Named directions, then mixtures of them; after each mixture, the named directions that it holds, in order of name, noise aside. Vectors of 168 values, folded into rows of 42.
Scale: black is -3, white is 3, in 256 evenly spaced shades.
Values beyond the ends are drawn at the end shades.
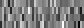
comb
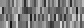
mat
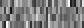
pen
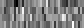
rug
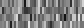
mat.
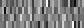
comb, pen, rug.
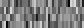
pen.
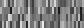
comb, mat.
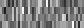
comb, mat, rug.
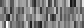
pen.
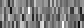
comb.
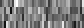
comb, pen, rug.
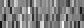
comb.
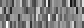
mat, pen, rug.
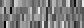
comb, pen.
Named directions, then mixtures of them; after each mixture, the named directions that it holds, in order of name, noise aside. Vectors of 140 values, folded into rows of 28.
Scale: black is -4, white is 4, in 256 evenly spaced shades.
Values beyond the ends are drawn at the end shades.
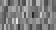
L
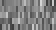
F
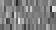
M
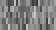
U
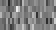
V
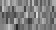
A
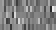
M.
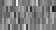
M, U.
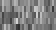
A, F, L.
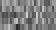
A, L.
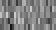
F, M, V.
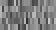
U.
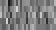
U, V.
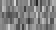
A, U.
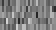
A, M, V.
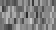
A.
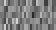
L.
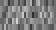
L.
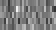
M, V.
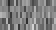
F, U, V.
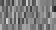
A, L, M.
